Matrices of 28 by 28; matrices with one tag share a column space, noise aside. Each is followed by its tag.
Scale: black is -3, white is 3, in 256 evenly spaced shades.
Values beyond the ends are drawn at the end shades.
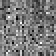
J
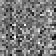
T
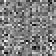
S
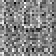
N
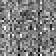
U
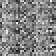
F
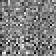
S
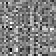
N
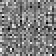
N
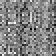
N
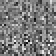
S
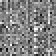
N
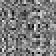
U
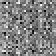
F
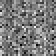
T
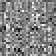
N
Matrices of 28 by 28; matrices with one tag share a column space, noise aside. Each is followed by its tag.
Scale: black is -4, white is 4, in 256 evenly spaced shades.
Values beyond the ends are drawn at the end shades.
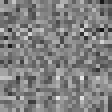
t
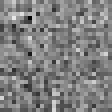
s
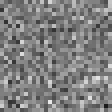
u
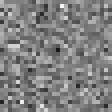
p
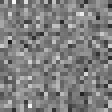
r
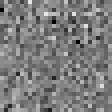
s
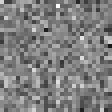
t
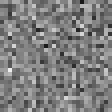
t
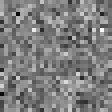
s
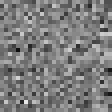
p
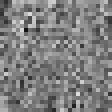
s
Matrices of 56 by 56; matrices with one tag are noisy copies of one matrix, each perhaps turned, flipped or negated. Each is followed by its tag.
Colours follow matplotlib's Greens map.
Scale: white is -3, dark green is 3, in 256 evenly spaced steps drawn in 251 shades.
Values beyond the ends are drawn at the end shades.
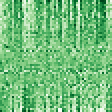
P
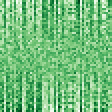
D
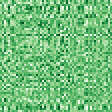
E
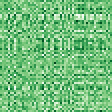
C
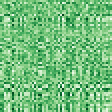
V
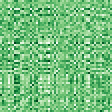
C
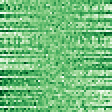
D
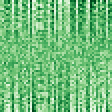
D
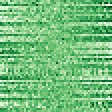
D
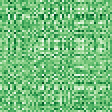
C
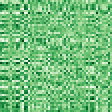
V
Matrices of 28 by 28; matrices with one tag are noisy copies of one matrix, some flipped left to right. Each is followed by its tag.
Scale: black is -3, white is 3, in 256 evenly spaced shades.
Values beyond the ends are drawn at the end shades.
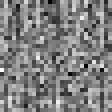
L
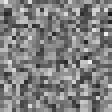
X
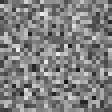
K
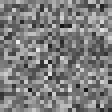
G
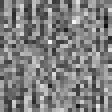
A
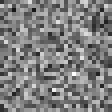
K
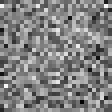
K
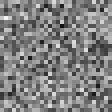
G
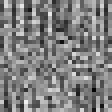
A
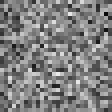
K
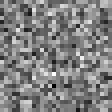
X
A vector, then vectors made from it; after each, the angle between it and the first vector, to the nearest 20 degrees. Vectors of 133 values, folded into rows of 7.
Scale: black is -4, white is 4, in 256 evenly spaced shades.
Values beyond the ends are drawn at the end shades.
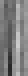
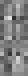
80 degrees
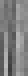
40 degrees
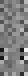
80 degrees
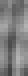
60 degrees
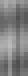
120 degrees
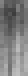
60 degrees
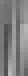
100 degrees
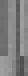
120 degrees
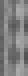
80 degrees
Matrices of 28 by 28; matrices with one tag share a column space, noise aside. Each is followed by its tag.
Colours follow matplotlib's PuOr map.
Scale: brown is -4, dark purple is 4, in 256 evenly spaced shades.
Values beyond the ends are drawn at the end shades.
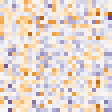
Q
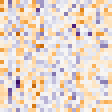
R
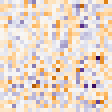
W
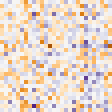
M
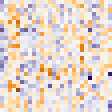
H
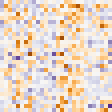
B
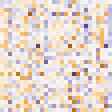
M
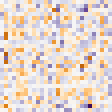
B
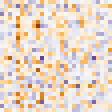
W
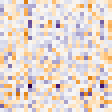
W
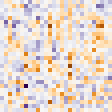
W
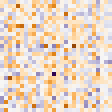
M
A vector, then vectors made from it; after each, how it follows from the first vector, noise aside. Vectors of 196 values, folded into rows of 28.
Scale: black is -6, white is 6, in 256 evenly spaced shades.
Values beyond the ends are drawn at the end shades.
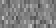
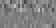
reversed, negated, partly zeroed.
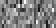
reversed, scaled up.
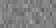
wrapped around, negated, shrunk.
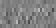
reversed, negated, partly zeroed.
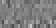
partly zeroed.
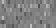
partly zeroed.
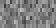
reversed, negated.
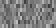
reversed, negated.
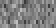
reversed, negated.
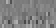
reversed, negated, partly zeroed.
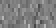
partly zeroed.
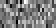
reversed, scaled up.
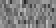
reversed, negated.
